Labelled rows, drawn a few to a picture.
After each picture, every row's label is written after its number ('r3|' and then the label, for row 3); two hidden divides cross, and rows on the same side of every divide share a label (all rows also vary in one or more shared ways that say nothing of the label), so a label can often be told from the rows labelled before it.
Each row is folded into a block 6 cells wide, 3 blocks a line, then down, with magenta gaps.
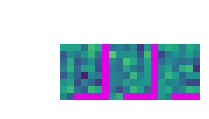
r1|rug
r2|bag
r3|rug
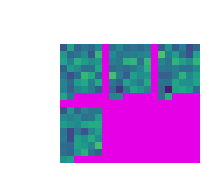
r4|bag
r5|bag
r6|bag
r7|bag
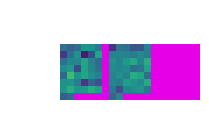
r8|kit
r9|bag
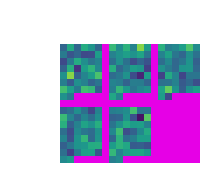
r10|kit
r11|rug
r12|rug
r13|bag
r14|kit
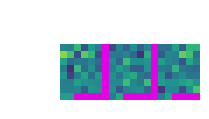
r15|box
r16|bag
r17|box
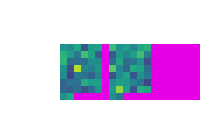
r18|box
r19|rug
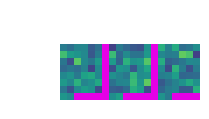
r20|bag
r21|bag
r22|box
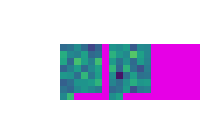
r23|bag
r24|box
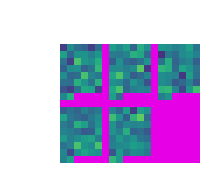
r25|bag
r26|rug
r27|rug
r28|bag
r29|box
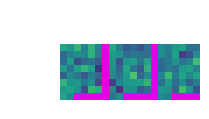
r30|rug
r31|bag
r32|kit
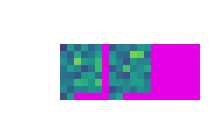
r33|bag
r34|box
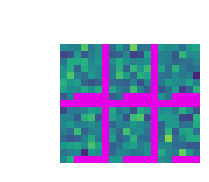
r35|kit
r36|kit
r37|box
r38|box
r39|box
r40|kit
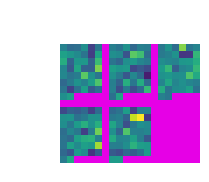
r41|bag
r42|box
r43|kit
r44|bag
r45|box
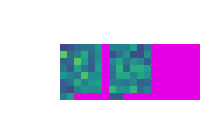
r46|bag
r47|kit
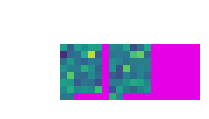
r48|rug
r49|box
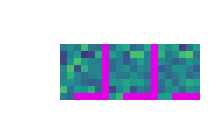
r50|kit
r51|box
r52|box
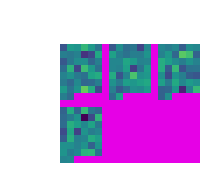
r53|kit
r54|bag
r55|box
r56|kit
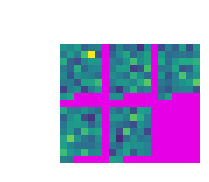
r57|box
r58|bag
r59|bag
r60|kit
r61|box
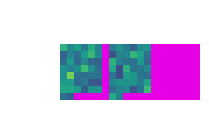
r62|rug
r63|box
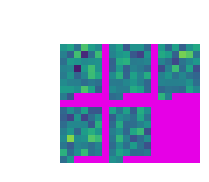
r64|kit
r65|kit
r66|box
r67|kit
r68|rug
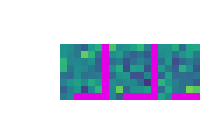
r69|box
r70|rug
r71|rug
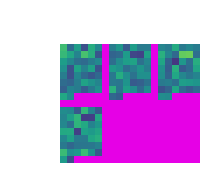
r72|box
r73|kit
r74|box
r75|kit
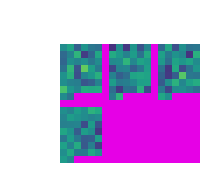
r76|kit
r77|bag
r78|bag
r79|rug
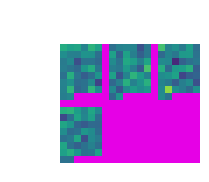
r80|rug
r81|bag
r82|rug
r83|rug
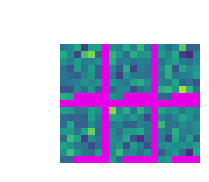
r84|box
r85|box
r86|kit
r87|rug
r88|rug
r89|box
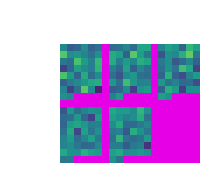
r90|bag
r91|box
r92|rug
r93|kit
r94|rug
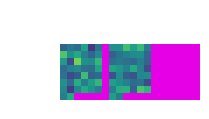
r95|bag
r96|rug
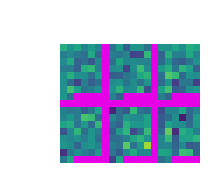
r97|rug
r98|kit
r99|rug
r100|box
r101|bag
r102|kit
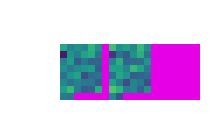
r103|rug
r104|rug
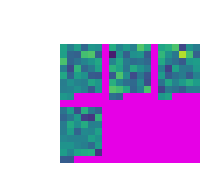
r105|box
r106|rug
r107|box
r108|kit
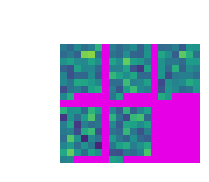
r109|box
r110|bag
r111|box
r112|rug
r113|box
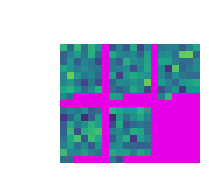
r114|rug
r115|bag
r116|box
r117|kit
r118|rug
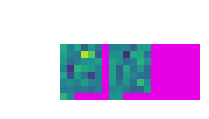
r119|box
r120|box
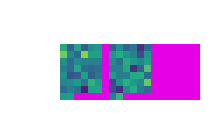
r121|box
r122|bag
